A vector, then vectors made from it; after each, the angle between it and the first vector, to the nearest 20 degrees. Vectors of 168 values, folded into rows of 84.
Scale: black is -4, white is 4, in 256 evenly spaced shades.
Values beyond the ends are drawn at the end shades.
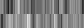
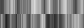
120 degrees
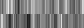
160 degrees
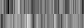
20 degrees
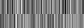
60 degrees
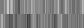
160 degrees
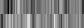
20 degrees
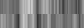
100 degrees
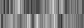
40 degrees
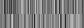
80 degrees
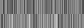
60 degrees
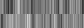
20 degrees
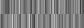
60 degrees
